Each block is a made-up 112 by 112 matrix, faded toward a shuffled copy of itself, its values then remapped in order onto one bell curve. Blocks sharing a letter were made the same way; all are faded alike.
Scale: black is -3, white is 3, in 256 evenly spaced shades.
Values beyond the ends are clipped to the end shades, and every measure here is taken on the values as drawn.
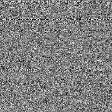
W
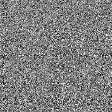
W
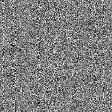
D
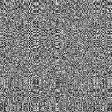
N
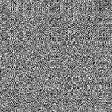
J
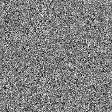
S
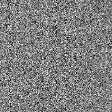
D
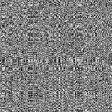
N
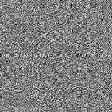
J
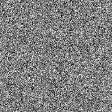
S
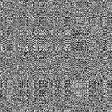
N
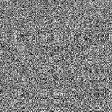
J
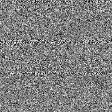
W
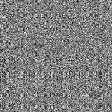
J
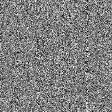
S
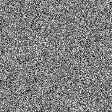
S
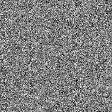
D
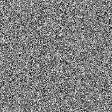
D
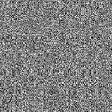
J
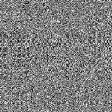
J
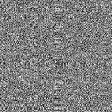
J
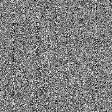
D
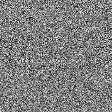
W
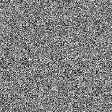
W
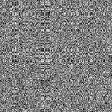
N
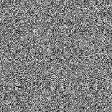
J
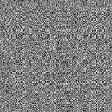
N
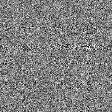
W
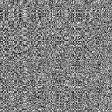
N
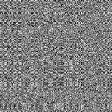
N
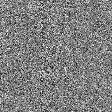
S
